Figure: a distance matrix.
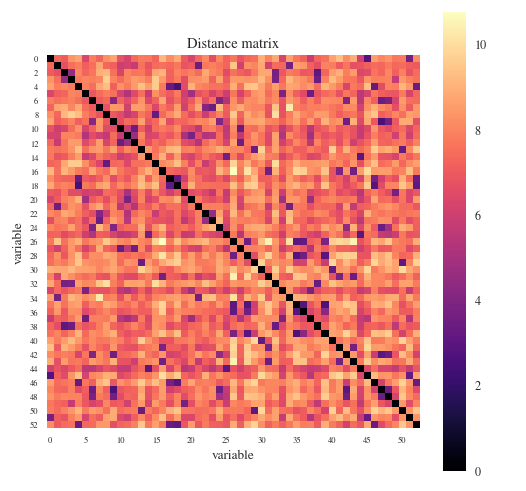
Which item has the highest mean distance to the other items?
30
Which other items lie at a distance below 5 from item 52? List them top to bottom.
4, 17, 18, 46
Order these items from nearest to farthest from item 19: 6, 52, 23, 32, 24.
23, 6, 52, 24, 32
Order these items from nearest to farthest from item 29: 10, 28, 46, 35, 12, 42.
35, 28, 10, 12, 42, 46
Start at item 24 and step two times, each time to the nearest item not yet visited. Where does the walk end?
9
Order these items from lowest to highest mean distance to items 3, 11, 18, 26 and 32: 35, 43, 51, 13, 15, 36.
36, 35, 51, 43, 13, 15
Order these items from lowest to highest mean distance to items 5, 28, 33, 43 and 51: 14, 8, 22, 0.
0, 14, 22, 8
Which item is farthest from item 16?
26
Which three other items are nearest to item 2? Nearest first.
38, 32, 3
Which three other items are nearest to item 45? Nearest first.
0, 51, 37
